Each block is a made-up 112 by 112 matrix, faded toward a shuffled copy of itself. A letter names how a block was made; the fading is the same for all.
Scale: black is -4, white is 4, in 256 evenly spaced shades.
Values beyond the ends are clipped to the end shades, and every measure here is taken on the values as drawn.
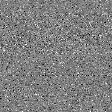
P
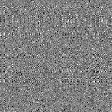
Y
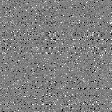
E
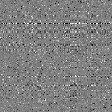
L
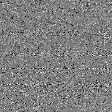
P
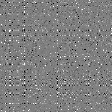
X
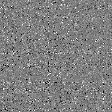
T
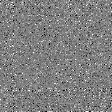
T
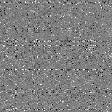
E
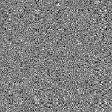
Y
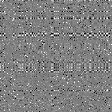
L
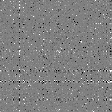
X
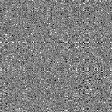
Y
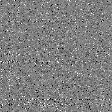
T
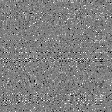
E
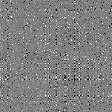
X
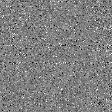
T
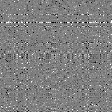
L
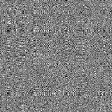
Y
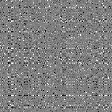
L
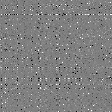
X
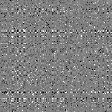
L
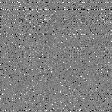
E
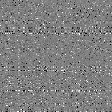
E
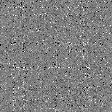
T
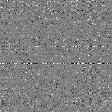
E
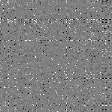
X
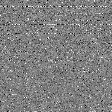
P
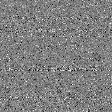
P
